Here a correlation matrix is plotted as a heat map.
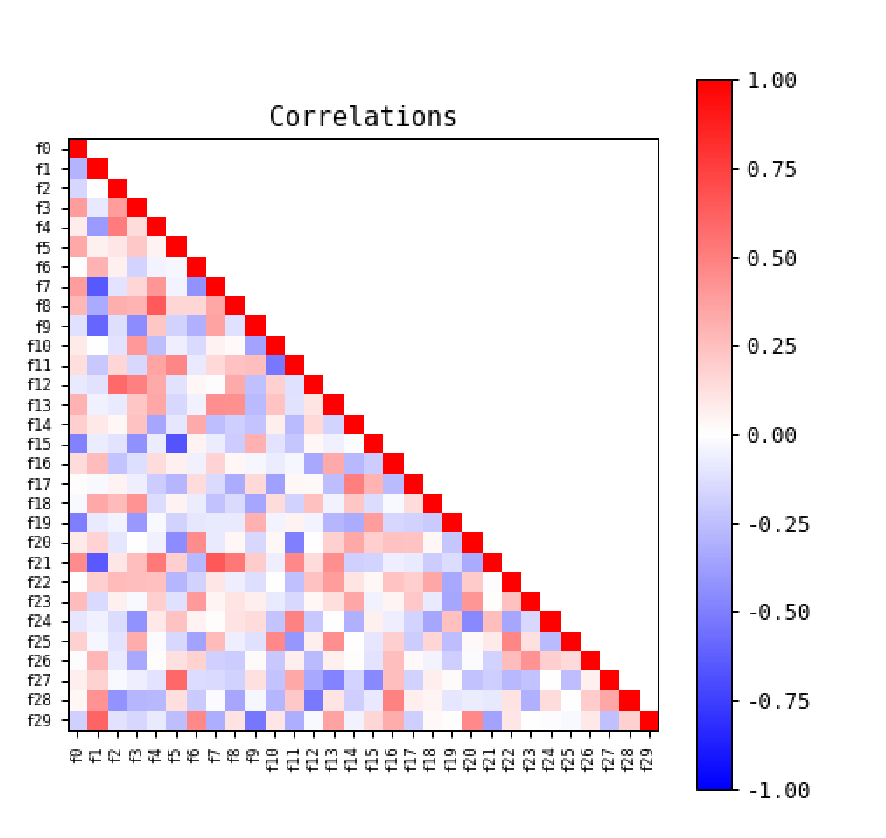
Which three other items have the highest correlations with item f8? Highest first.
f4, f21, f13
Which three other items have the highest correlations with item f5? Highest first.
f27, f11, f0
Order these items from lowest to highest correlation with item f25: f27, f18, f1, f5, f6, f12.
f6, f27, f5, f1, f12, f18
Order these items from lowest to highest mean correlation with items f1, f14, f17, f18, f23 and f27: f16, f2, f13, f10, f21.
f21, f13, f10, f16, f2
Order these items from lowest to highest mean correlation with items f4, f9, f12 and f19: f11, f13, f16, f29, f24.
f29, f16, f13, f24, f11
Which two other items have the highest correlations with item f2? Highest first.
f12, f4
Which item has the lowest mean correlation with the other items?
f19
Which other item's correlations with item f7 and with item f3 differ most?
f9
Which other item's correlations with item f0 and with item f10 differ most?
f11
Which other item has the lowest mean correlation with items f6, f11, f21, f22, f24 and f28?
f10
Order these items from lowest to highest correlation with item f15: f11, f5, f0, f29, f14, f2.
f5, f0, f11, f2, f14, f29
